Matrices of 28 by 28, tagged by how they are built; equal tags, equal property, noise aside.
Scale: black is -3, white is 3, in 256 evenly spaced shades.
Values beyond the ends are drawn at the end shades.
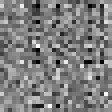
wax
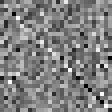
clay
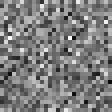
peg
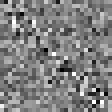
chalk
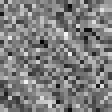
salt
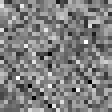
salt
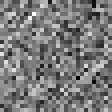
peg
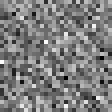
salt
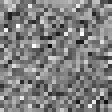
peg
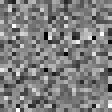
wax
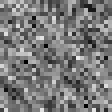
salt
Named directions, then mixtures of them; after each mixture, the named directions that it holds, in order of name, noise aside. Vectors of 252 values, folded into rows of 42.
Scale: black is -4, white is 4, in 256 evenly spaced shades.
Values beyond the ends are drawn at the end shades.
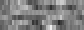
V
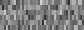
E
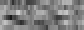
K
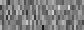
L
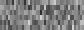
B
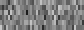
E, L.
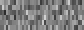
E.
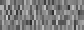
L.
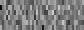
L.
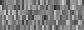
E, L.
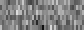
K, L, V.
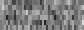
B, E, K.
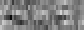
K.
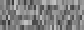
B, L, V.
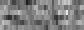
K.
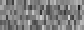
B.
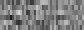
E, K, L.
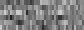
E, K, L.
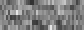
K, L, V.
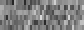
B, K.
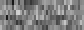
B, K, L.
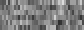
E, V.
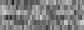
B, K.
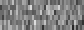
B, L.
